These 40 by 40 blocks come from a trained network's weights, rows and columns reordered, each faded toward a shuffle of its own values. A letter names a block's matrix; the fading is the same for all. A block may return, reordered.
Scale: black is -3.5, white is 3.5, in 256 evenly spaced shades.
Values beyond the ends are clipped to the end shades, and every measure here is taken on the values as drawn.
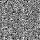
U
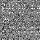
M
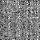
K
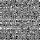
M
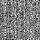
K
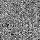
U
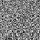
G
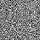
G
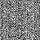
K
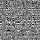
M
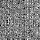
K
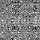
M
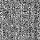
K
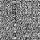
G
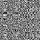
G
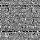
M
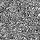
U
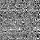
M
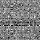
M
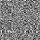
G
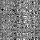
K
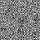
G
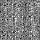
K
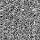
U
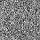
U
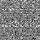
M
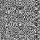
G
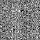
K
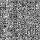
K
